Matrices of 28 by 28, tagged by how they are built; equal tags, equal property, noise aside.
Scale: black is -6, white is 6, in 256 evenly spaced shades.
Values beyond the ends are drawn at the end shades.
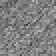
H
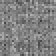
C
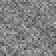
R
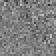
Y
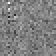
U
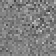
Y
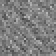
R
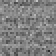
C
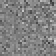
Y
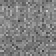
C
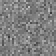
C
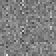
U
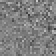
Y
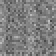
C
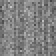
C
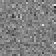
U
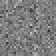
U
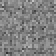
C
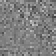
Y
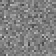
C
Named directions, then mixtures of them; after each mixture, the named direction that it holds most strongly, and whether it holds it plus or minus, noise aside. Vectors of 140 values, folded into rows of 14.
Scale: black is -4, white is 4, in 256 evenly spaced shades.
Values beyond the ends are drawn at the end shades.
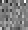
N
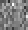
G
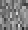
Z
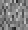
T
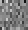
N, minus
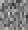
G, minus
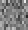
G, minus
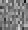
N, minus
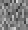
T, minus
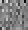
N, minus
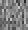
T, plus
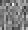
G, plus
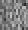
Z, plus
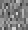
T, minus
